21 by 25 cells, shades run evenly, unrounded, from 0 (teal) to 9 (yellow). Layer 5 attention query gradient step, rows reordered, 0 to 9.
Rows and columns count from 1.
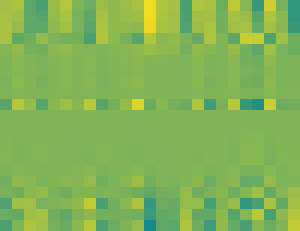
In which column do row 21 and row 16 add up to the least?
13
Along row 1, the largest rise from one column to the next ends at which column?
23
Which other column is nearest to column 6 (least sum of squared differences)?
17
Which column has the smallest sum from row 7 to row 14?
22
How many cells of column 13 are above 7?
3
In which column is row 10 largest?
12
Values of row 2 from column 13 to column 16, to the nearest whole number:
9 6 6 2
